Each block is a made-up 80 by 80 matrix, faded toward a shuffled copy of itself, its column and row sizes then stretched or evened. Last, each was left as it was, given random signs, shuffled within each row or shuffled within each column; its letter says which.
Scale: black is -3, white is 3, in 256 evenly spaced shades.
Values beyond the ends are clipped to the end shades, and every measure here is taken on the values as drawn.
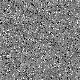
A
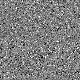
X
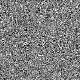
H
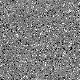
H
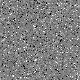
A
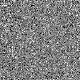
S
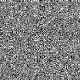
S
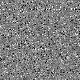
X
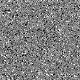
H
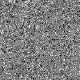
S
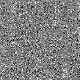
S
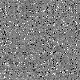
S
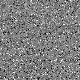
X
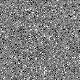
H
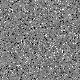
X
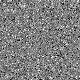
X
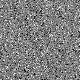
A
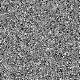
A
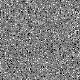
S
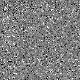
H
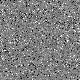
X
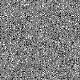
S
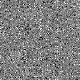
S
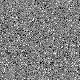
X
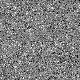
X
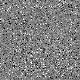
H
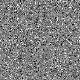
S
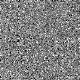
H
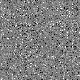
S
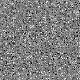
S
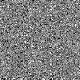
S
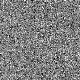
A
